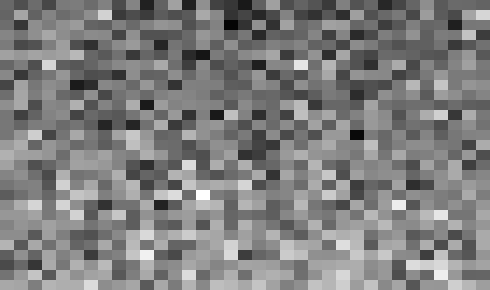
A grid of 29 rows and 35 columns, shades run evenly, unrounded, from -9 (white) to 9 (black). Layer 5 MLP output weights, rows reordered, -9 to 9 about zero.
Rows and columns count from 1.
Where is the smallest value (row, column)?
20, 15
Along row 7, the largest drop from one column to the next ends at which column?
4
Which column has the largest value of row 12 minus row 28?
14
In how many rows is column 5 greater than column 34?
12
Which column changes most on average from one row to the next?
13
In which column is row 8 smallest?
24
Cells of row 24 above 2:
6
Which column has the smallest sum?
5
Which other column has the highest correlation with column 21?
26
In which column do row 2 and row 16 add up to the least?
8
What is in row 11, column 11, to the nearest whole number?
7
